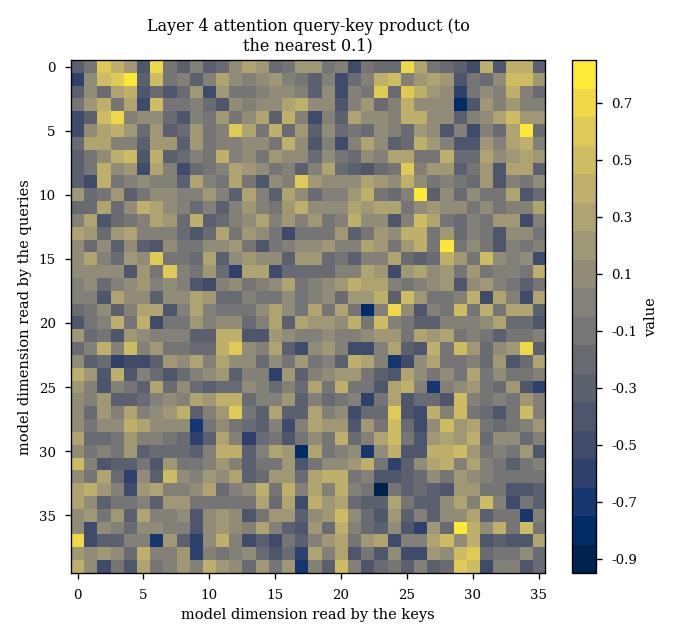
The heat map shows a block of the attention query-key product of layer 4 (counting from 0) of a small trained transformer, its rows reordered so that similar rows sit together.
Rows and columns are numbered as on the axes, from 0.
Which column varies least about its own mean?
19
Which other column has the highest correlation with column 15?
12
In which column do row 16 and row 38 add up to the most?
30
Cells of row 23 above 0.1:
9
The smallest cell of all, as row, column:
33, 23
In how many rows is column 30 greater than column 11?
18
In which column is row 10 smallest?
34
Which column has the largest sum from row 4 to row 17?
26
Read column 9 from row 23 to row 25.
0.3 0 -0.2
